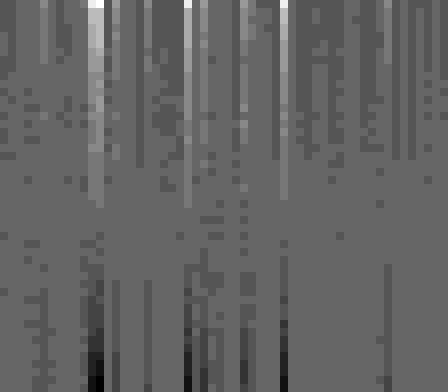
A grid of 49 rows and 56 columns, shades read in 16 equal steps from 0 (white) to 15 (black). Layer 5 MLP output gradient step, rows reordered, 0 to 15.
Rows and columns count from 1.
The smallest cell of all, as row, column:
1, 13
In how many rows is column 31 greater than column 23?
17
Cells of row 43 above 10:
6
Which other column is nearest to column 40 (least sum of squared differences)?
8
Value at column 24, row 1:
1
